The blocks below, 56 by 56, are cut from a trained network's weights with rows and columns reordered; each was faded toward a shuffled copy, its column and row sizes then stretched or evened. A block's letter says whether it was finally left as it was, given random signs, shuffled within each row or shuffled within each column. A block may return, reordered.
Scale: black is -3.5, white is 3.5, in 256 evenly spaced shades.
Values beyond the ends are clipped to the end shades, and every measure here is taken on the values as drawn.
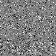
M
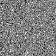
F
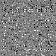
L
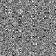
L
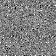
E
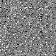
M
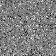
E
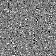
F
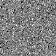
F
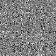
M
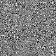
M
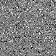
E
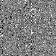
F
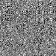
L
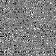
L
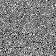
E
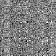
L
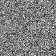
F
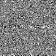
M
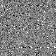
M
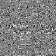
L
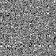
L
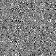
L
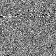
E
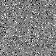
M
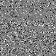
E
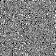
M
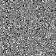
M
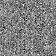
F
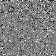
M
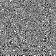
M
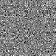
L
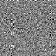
L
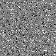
M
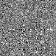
M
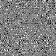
L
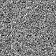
E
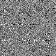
M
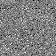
E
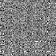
L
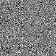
M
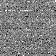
E
